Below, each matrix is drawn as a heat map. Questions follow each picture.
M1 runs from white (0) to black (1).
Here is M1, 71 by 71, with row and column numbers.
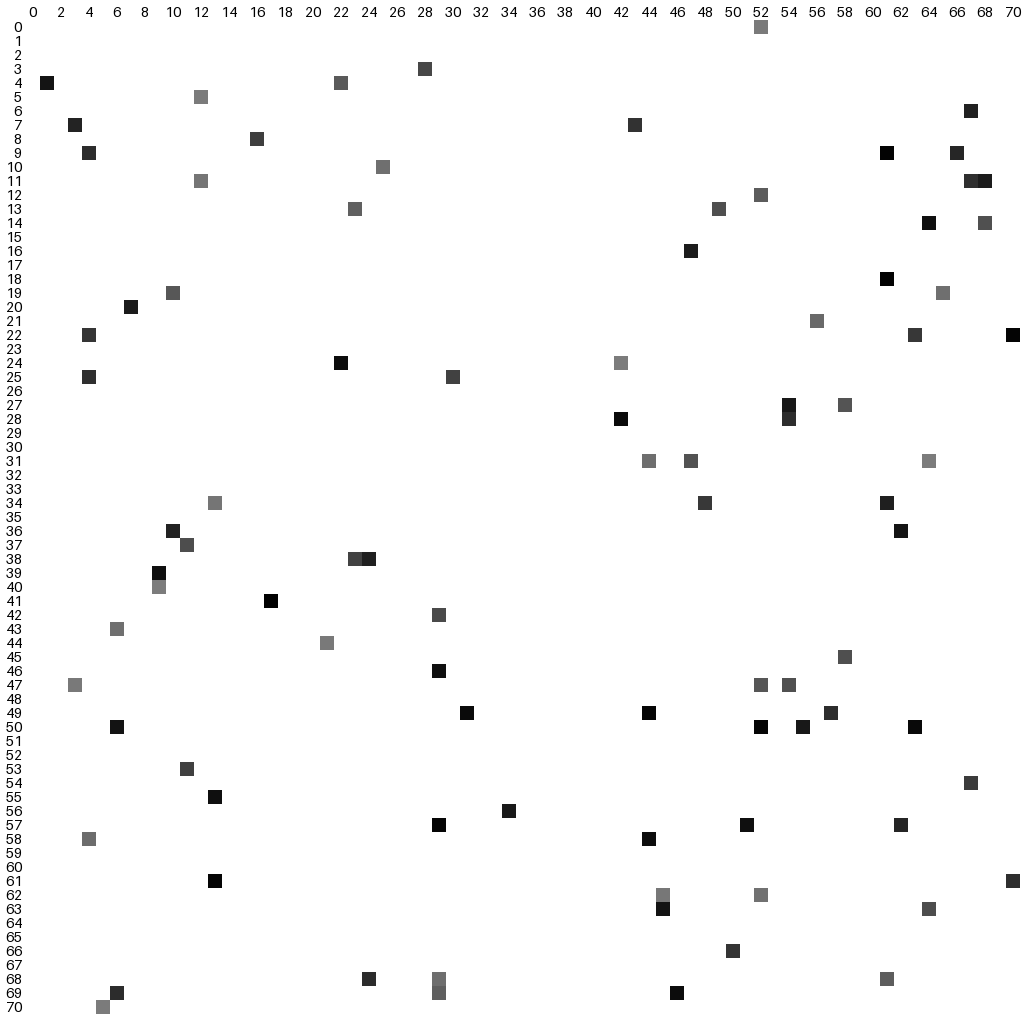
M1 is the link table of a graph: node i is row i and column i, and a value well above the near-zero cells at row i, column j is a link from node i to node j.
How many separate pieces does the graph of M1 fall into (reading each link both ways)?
10
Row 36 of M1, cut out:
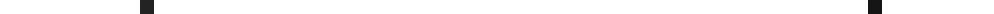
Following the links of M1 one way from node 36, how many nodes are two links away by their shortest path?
3
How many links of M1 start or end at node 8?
1
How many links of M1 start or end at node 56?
2
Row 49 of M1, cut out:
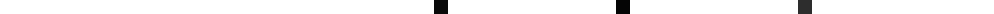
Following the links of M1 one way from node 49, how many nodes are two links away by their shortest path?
6
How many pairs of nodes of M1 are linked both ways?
1
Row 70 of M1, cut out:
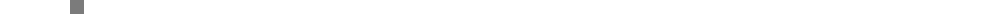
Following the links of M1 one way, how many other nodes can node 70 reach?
3
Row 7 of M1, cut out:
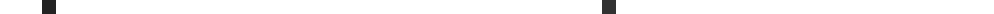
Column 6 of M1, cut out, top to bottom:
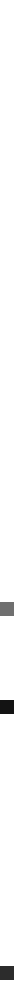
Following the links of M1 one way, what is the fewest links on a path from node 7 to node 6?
2
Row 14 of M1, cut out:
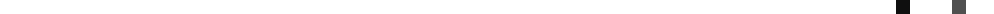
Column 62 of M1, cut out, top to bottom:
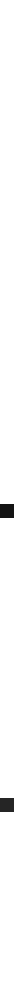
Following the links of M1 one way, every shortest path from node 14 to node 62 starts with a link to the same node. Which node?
node 68
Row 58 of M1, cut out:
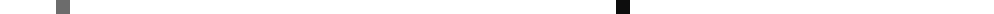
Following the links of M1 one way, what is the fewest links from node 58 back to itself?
5
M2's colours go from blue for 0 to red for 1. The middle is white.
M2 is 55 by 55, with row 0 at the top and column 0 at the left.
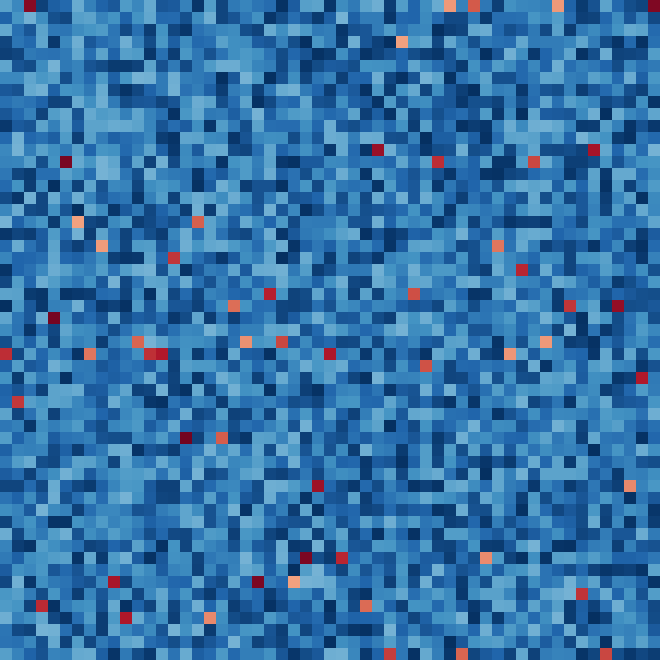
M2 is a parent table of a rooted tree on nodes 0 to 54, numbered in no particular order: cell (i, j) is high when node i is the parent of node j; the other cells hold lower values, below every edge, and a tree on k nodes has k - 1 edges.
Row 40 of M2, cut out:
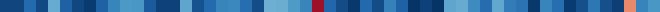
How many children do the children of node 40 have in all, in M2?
1
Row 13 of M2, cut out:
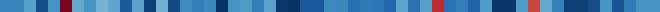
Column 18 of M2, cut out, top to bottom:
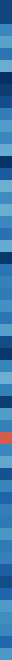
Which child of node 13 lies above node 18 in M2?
36
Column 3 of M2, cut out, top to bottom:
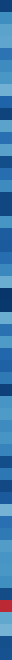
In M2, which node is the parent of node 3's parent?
54
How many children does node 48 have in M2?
3
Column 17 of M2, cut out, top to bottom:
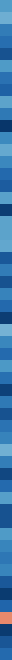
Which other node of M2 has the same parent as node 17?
10
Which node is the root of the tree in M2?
29
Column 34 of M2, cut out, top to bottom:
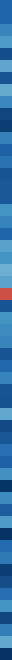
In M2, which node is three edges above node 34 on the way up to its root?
49
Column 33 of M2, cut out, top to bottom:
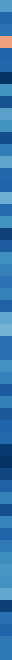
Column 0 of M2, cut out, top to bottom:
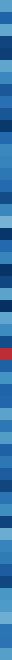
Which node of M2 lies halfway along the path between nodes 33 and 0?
50
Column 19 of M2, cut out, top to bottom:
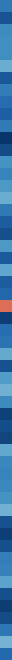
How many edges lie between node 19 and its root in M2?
4
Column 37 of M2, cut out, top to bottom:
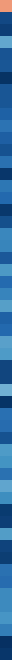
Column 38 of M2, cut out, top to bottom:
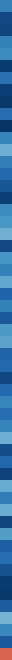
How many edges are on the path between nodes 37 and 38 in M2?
3
